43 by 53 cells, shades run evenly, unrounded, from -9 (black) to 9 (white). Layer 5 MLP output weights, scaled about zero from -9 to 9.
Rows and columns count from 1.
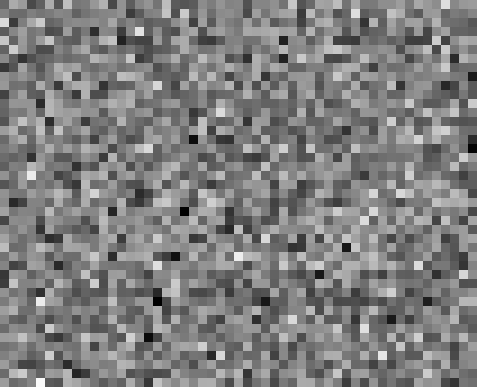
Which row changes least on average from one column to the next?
8
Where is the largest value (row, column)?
43, 5
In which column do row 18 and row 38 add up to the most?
52
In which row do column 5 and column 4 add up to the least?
33
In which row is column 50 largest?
1
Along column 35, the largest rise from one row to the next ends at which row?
35
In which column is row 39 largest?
23
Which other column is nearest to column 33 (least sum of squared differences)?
27
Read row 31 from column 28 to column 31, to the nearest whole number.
1 3 0 -2
